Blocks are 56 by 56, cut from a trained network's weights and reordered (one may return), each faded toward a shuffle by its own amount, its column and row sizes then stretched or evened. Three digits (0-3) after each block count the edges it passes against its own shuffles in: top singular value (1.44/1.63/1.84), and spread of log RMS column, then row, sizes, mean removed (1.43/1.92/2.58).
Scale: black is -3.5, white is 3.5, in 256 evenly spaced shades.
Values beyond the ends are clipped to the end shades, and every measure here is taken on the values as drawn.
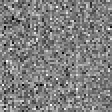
0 1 0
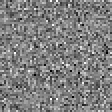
0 0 0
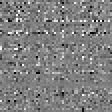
0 2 3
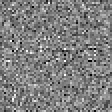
1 0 0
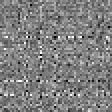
3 2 2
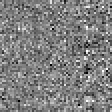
0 2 0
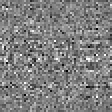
2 1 2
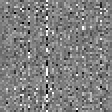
1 3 0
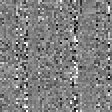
1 3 1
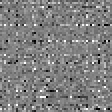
2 2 3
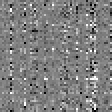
0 3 2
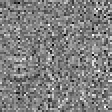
1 2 0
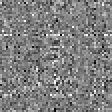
2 2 2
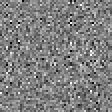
2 1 0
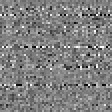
3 0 3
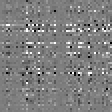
3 3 3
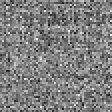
2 0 0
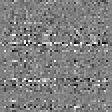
3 2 3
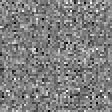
1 2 1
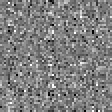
3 2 1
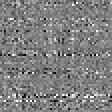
0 1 3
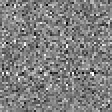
2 1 1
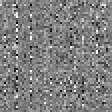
2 3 1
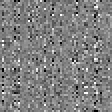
3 3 1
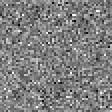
1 0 1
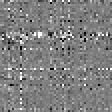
2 3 3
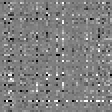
1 3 3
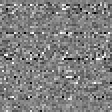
1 0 3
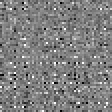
1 2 3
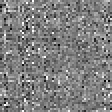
1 3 0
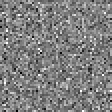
0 1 0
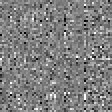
1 3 1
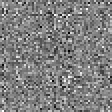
3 2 1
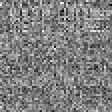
3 0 1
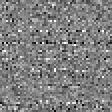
2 1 2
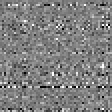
3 1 3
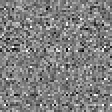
3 1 2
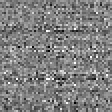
3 1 2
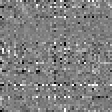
1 2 3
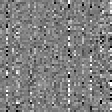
3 3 0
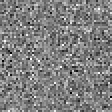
1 1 0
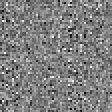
2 2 0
